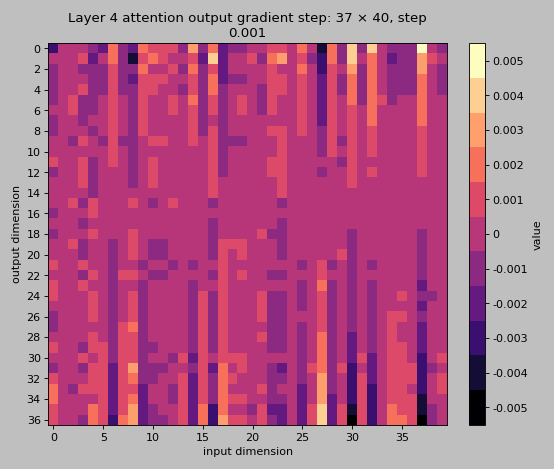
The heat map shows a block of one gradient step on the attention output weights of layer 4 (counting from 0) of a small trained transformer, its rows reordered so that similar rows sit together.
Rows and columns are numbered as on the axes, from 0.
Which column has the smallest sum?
37
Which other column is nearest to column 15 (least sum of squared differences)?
34
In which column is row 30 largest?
27
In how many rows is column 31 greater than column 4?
9
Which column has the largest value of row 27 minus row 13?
8
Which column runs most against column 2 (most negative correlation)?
3
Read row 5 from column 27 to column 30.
-0.002 0.001 0 0.002
